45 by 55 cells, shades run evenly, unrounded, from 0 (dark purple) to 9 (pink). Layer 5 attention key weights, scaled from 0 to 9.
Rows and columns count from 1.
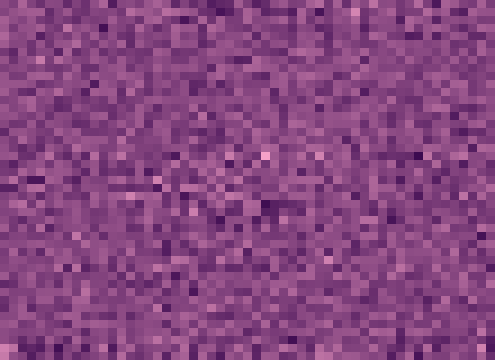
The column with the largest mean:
35
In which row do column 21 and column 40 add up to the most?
2
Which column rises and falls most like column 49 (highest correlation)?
45
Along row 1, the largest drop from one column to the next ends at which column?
13
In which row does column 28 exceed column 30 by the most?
26
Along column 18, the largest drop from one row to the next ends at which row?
24
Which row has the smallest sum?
43
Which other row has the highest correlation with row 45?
44
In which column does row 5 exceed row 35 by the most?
20
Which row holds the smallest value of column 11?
11
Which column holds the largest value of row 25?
15
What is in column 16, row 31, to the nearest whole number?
3
